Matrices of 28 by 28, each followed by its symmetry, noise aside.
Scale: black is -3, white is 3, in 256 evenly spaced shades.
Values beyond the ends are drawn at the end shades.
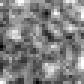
symmetric across the other diagonal.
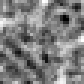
symmetric across the other diagonal.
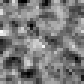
no symmetry.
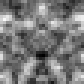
mirrored left to right.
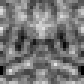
mirrored left to right.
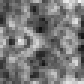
mirrored top to bottom.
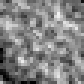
symmetric across the other diagonal.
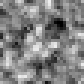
symmetric across the other diagonal.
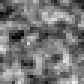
no symmetry.
